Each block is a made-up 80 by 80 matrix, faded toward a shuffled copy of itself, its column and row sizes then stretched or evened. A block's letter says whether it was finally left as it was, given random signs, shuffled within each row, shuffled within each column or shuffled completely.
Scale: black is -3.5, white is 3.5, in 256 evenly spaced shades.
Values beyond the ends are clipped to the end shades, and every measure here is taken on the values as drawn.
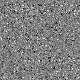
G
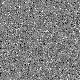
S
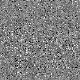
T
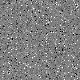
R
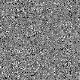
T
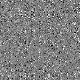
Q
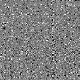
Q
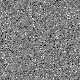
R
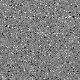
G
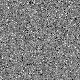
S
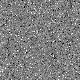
S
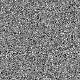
G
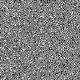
Q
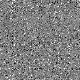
T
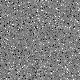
S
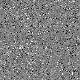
T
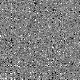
Q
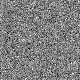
S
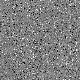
R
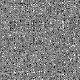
Q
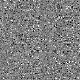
Q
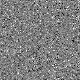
R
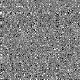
Q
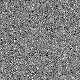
R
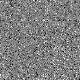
Q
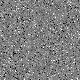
S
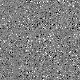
T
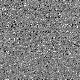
G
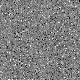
S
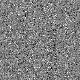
R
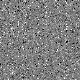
R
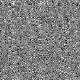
Q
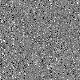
R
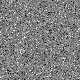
S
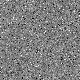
S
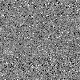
G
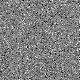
R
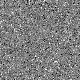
S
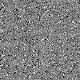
T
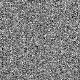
R
